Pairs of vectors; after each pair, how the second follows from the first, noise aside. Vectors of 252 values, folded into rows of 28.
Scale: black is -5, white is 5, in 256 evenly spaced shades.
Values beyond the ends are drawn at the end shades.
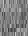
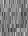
copied.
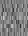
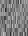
shuffled.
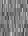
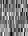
negated, scaled up.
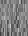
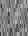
shuffled.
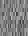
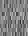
copied.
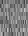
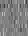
reversed, negated, partly zeroed.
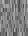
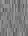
shrunk.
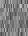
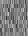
shuffled.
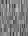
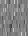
reversed, negated, partly zeroed.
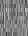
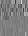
reversed, negated, partly zeroed.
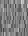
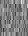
copied.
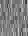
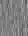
shrunk.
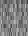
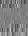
reversed, negated, partly zeroed.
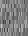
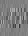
wrapped around, partly zeroed.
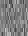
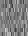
copied.
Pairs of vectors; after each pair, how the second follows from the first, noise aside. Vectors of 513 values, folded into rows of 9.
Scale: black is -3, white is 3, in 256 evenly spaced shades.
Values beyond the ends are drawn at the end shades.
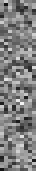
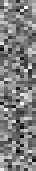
sign-scrambled.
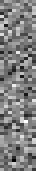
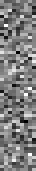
negated.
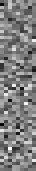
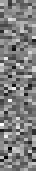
negated.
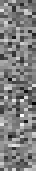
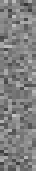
wrapped around, shrunk.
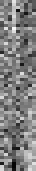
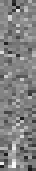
negated, partly zeroed.
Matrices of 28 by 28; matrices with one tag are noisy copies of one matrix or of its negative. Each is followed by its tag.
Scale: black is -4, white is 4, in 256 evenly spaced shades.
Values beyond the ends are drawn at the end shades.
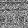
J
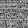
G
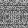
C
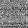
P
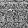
J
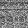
J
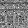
J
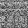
J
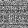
C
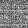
C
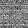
C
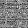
G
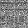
J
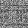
C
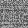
C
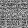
G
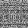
C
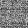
P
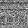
J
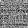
C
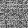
G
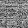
G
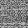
P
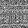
C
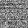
G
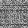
C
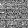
G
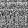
J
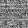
G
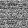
G
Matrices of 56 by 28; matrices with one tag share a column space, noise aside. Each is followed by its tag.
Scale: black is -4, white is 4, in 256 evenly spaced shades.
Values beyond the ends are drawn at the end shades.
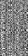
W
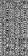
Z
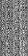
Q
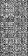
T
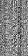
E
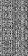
Q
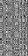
T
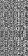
Q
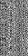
Z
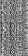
W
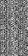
Q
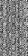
T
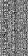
W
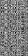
E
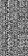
E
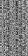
E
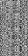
E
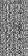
W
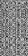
Z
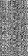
E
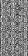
T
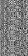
Q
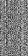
E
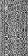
W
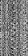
W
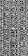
Q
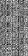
T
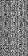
T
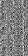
E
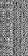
Z
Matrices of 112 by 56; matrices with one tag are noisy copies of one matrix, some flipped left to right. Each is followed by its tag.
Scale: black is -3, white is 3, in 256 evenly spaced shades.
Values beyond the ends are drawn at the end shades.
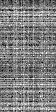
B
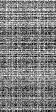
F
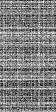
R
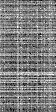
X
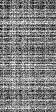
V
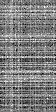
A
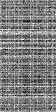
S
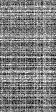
A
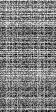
F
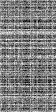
S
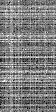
A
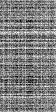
S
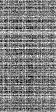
S
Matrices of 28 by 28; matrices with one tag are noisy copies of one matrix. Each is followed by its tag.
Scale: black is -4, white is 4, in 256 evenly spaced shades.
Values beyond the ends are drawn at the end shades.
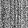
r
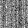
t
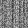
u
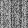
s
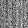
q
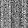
s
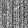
u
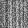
q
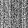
s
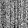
r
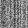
r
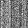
s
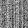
u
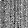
r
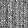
q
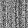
t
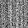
q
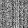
u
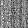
s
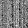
u
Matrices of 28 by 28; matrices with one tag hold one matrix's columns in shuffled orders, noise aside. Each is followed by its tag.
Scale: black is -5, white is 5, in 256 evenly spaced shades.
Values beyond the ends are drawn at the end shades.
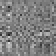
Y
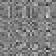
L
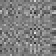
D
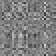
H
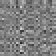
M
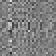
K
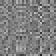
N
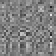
Y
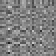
M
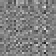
M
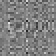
K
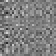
D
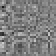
Y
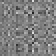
D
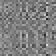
H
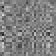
Y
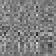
Y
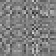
D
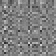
M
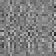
Y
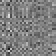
L
